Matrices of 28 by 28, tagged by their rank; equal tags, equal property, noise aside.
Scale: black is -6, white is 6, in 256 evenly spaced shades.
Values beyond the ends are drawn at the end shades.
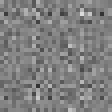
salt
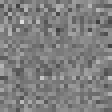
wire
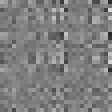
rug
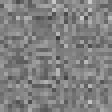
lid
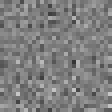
lid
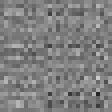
salt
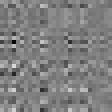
rug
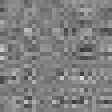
salt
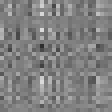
rug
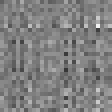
rug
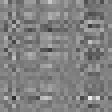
rug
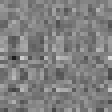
rug
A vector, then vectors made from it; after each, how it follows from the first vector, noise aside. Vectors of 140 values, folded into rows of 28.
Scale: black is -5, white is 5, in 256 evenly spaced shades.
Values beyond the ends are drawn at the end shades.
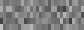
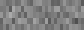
reversed, negated, shrunk.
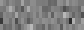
partly zeroed.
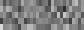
copied.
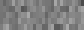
wrapped around, shrunk.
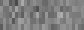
wrapped around, shrunk.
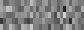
copied.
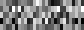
reversed, negated, scaled up.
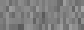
wrapped around, negated, shrunk.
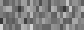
copied.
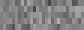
wrapped around, shrunk.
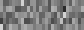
copied.
